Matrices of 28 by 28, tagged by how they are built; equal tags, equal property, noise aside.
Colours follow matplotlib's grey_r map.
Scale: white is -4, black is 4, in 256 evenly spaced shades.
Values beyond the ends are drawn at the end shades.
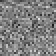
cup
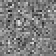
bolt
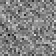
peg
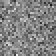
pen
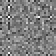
bolt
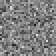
pen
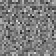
cup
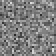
cup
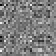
bolt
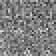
cup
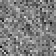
peg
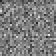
cup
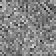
peg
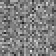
pen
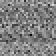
cup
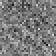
peg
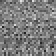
cup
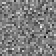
pen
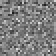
cup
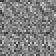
cup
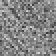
peg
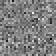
bolt
